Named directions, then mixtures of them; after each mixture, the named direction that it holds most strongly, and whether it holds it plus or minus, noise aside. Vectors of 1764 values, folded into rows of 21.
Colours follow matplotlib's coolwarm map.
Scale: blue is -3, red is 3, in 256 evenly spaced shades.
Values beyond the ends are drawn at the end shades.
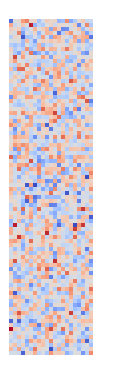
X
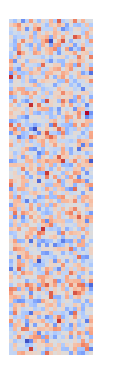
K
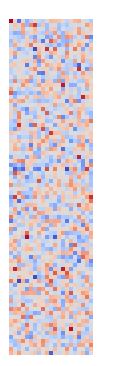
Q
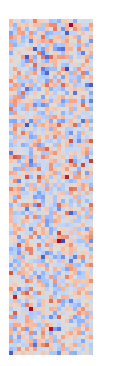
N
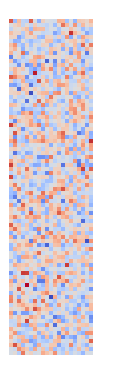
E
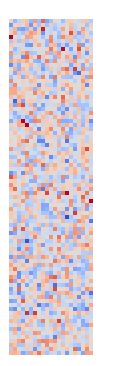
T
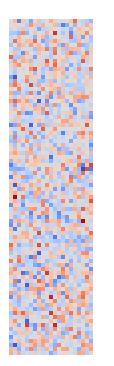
E, minus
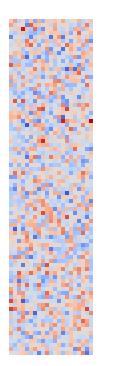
T, minus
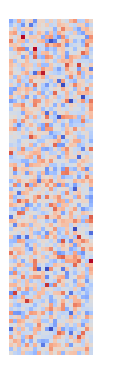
Q, minus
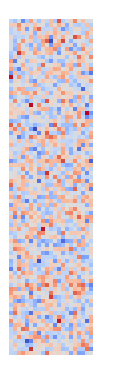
K, plus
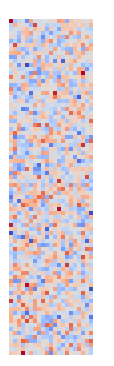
E, plus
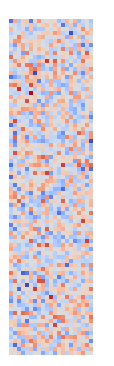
E, minus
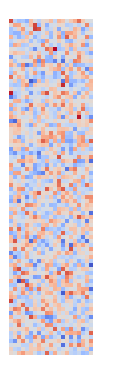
Q, plus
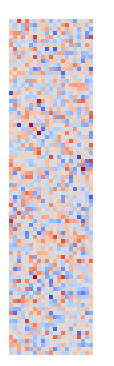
Q, minus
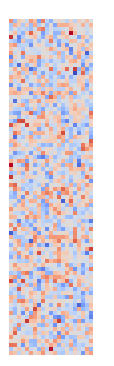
E, plus
